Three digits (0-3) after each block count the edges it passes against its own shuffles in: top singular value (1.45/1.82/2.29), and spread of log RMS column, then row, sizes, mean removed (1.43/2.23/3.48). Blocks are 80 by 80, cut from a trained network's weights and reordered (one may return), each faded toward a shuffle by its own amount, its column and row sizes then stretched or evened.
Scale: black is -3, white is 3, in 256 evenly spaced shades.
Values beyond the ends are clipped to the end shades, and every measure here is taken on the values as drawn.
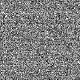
0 1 1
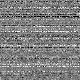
3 0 3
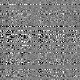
2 2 3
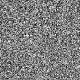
1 0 1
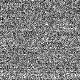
0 1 1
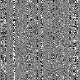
1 3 1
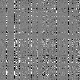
1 3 2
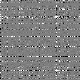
2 2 3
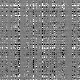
3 3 2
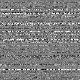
2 0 3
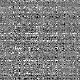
2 2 2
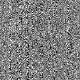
1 2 0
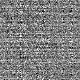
2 2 0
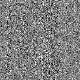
0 2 0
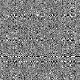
3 2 2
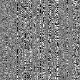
1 3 0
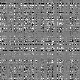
2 3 3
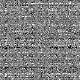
2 2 2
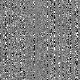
0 3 1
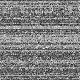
3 0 0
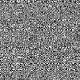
3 0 2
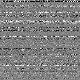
2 1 3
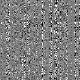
0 3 1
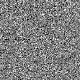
0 1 1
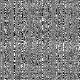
1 3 0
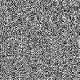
2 1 0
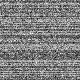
3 0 0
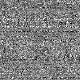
0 1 2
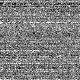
2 1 2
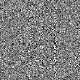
1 2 1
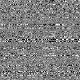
2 0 3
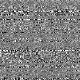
0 1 3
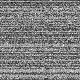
3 0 0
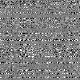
0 1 3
